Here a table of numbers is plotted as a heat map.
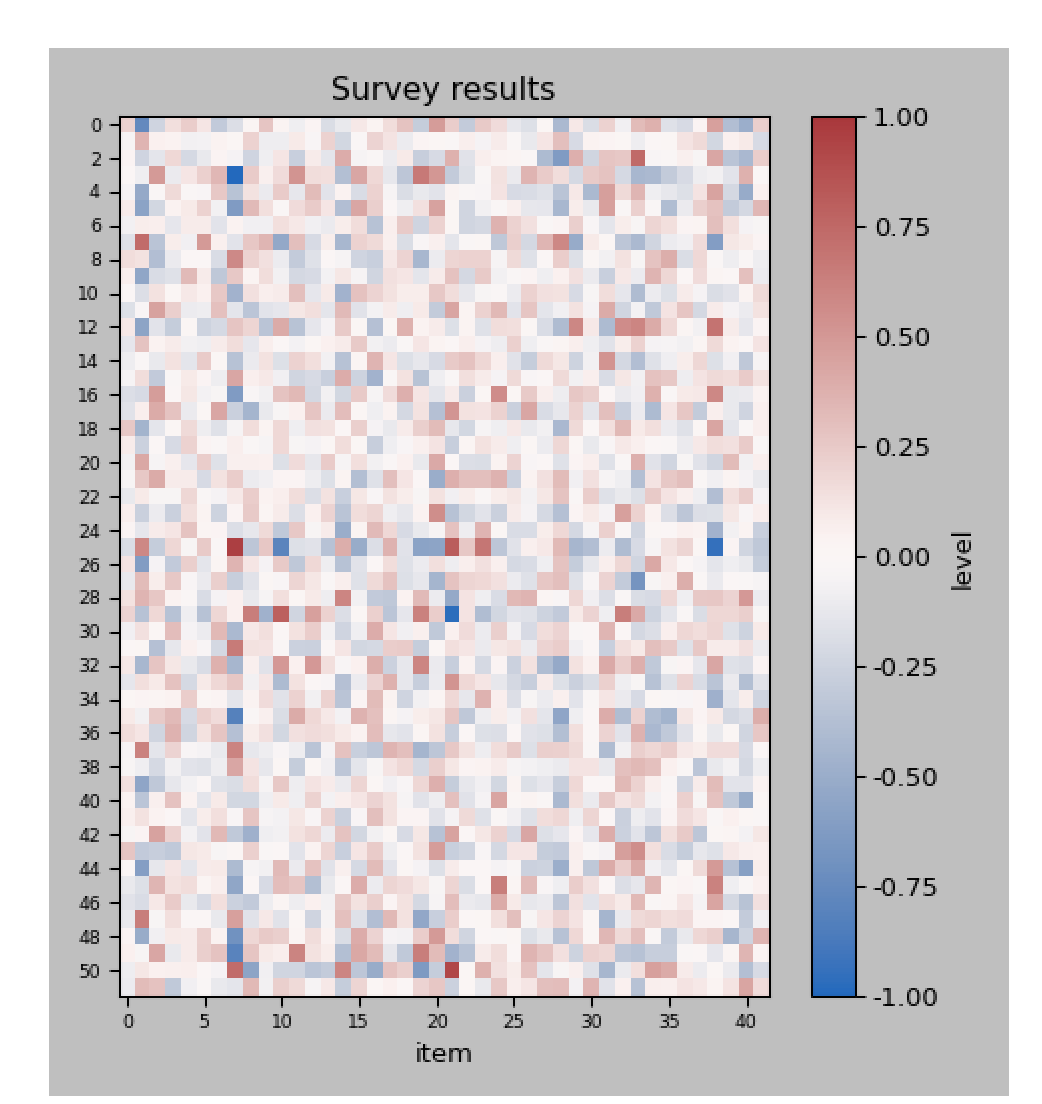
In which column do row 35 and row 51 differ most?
28
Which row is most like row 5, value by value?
48
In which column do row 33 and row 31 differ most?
34
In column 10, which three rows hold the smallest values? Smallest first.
25, 7, 33
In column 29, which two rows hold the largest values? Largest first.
12, 2
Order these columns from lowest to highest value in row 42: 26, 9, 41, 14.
9, 41, 14, 26
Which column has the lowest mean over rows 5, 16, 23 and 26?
1
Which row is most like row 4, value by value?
44
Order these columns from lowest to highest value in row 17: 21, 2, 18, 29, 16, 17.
18, 16, 17, 29, 2, 21
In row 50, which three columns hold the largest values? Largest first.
21, 7, 14
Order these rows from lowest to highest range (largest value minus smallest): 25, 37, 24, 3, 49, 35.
24, 37, 35, 49, 3, 25
